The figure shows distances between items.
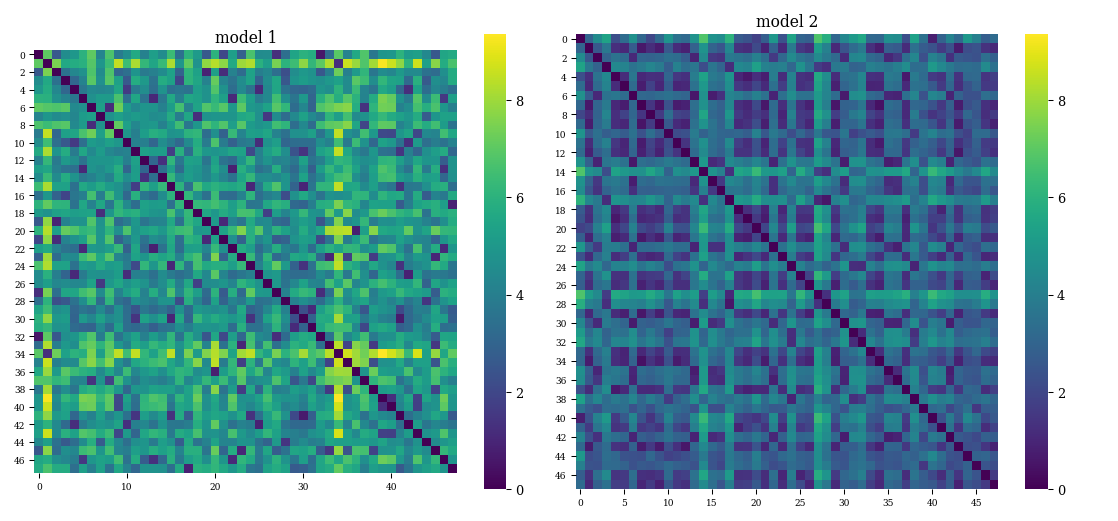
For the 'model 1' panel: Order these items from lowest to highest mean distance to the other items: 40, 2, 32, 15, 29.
29, 2, 32, 15, 40
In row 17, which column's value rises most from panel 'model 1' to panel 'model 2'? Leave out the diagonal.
47
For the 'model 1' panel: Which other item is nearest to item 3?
16
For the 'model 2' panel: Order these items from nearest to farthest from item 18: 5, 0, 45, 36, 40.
5, 40, 0, 45, 36
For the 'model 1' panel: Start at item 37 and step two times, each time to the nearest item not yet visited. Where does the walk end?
8
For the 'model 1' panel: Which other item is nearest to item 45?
23
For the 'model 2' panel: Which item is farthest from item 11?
27
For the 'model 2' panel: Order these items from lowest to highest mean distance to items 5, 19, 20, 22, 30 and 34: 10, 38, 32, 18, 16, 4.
4, 18, 16, 10, 38, 32
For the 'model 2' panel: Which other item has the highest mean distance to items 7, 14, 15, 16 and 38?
0
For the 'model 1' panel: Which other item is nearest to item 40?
39
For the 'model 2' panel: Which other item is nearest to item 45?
39
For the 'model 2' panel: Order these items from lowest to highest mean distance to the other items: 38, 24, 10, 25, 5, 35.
5, 25, 10, 35, 38, 24
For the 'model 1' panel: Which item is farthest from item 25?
20
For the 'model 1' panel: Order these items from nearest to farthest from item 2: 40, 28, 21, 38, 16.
21, 28, 16, 38, 40
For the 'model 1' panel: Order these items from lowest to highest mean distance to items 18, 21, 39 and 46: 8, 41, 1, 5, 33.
5, 41, 33, 8, 1
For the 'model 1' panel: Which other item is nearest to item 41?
30
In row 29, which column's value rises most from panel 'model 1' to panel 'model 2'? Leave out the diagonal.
31
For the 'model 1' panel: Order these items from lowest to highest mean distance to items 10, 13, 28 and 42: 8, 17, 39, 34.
17, 8, 39, 34
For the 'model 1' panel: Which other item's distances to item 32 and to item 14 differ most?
0
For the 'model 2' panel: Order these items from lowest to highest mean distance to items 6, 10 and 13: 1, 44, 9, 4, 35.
35, 44, 1, 9, 4
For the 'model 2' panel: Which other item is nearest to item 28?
17
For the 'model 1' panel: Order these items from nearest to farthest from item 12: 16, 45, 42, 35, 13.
13, 16, 42, 45, 35
